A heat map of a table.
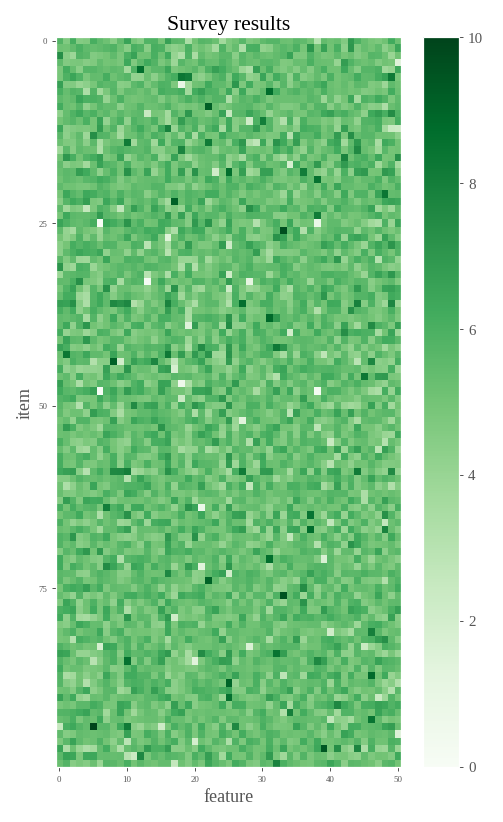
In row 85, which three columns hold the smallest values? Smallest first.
20, 5, 19
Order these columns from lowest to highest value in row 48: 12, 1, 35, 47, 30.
47, 35, 30, 1, 12
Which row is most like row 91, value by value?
82
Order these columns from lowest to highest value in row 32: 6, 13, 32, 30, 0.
13, 0, 6, 32, 30
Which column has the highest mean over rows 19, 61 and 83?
38
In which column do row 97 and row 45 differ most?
39
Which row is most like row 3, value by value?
95
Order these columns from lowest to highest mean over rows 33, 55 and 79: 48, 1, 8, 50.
48, 50, 1, 8
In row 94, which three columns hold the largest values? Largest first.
5, 10, 26
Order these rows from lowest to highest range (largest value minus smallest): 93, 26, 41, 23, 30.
41, 30, 23, 93, 26
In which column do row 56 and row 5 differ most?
18
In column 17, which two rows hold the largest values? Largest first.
22, 34
